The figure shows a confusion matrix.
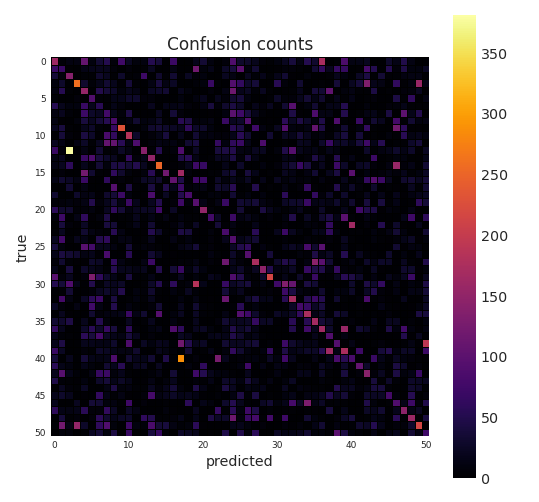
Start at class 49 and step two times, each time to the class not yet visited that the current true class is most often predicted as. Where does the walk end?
42
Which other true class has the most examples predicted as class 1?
49
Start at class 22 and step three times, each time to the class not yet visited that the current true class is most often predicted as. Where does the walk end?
8
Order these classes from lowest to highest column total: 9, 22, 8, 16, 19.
22, 16, 9, 19, 8
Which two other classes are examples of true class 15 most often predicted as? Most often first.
17, 4
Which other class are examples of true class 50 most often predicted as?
38
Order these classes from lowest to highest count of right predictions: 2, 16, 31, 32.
31, 16, 2, 32
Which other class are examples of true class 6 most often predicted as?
32
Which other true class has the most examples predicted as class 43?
16
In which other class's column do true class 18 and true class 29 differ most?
5
